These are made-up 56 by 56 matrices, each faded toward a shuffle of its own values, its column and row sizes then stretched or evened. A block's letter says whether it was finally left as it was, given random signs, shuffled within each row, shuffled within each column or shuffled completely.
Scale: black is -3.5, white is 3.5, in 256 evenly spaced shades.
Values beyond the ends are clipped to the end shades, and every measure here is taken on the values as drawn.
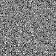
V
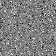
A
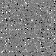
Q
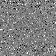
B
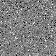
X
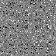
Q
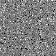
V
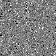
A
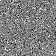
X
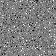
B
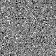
V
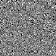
Q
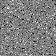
B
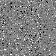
A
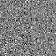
Q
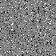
A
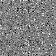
Q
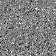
Q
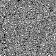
A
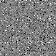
V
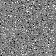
X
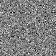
B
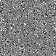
A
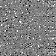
Q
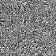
Q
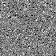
B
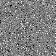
A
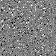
A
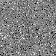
B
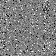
A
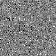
Q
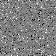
B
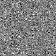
Q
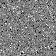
X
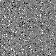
A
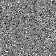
X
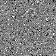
V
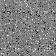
B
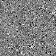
V
